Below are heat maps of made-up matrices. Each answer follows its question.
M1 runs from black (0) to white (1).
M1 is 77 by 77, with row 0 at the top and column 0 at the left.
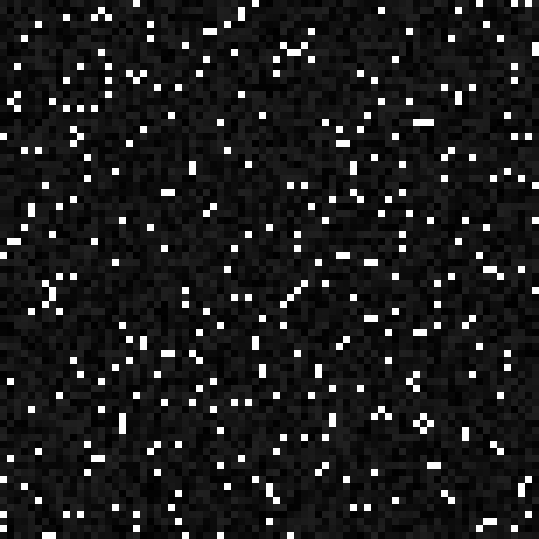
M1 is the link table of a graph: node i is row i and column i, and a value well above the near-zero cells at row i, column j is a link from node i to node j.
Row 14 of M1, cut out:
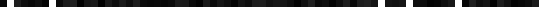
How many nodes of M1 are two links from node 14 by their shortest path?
8
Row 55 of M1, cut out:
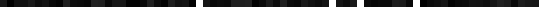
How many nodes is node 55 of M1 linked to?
4
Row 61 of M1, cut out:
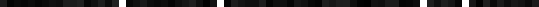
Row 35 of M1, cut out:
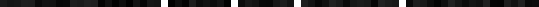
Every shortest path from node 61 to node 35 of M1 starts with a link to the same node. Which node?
node 31
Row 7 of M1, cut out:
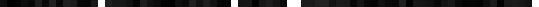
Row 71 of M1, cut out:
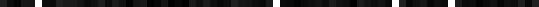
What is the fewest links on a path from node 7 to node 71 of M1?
6
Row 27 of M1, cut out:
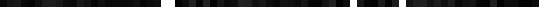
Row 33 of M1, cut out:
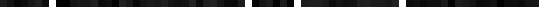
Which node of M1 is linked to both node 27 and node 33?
node 57
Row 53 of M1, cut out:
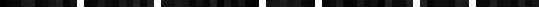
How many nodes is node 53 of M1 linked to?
6
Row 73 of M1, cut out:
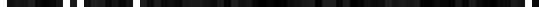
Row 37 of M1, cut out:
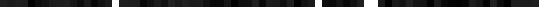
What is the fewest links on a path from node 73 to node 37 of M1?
3
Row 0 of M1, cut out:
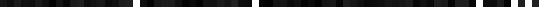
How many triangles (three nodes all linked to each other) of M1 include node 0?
5
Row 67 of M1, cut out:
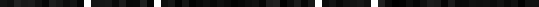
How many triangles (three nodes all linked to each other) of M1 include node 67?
3
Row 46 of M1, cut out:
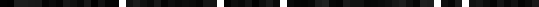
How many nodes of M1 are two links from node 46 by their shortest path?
6
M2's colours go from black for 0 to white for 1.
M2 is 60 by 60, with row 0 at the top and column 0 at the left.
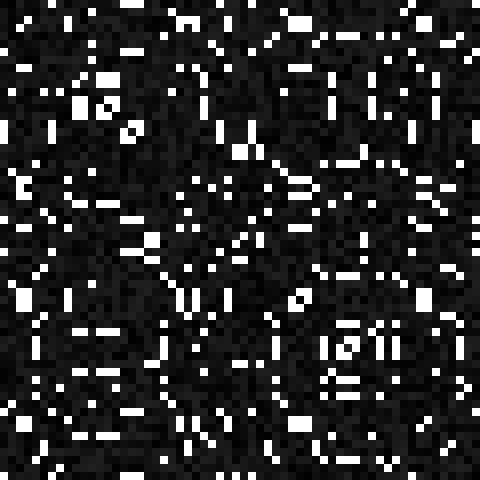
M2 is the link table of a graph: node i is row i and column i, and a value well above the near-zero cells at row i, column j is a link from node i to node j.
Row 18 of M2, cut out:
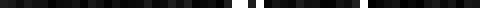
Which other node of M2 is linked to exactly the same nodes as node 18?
node 19
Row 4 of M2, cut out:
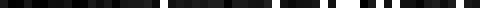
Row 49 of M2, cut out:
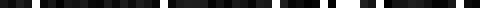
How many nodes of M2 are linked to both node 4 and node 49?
8
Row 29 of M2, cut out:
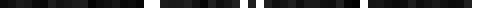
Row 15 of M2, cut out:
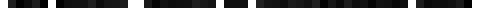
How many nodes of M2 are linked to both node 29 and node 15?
1
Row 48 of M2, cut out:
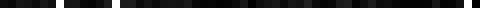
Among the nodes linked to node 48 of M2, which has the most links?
node 14
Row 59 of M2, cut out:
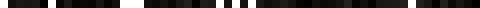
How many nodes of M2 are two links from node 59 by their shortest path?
5
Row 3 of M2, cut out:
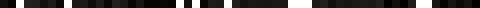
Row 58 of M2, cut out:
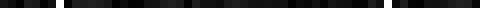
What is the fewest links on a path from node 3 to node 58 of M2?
7
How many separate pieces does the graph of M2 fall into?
2
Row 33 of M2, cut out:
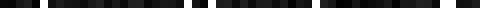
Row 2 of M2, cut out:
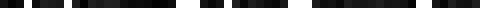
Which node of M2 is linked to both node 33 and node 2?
node 23
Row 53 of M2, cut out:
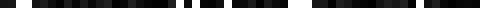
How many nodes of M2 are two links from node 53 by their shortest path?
3
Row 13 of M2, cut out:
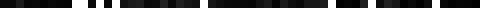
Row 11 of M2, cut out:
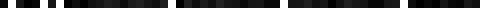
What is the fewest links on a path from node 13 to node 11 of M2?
4
